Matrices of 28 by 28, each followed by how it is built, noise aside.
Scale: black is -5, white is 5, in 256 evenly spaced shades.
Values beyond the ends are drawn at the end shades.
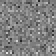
uneven columns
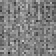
blocks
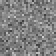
noise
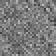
Toeplitz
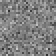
noise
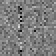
uneven columns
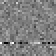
uneven rows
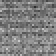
blocks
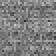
blocks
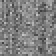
blocks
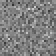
noise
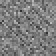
Toeplitz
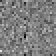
uneven columns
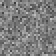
noise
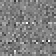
uneven rows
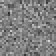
noise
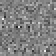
uneven rows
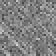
Toeplitz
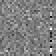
uneven columns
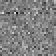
uneven rows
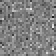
uneven columns
